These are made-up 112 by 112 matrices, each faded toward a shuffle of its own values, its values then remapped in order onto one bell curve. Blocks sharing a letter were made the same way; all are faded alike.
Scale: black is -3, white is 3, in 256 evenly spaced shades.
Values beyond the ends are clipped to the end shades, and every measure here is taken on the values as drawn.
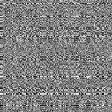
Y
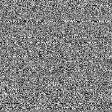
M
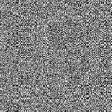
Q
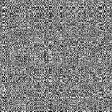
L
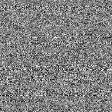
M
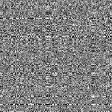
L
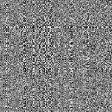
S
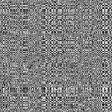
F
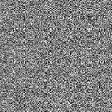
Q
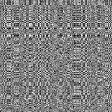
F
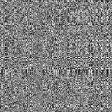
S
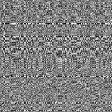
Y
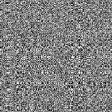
Q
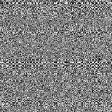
L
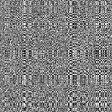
F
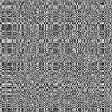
F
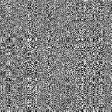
S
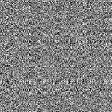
Q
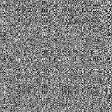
S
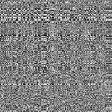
Y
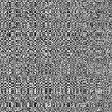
F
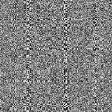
S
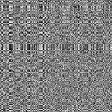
F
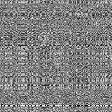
Y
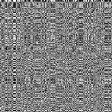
F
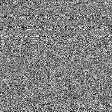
M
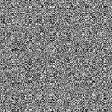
Q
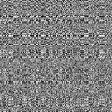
Y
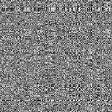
L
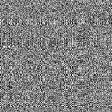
Q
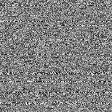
M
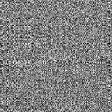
Q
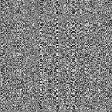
S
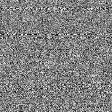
M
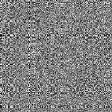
S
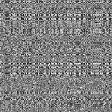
Y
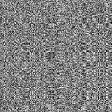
Q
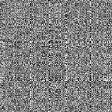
S
